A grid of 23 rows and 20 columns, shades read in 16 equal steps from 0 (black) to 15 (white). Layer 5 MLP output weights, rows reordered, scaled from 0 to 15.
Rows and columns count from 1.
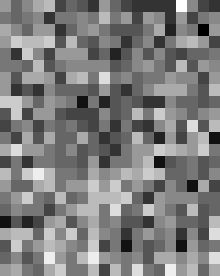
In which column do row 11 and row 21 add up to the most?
18
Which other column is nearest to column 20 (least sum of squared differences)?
15
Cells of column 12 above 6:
10
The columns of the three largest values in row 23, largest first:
16, 13, 6
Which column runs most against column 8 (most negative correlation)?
2
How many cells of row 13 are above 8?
11
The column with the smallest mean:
12
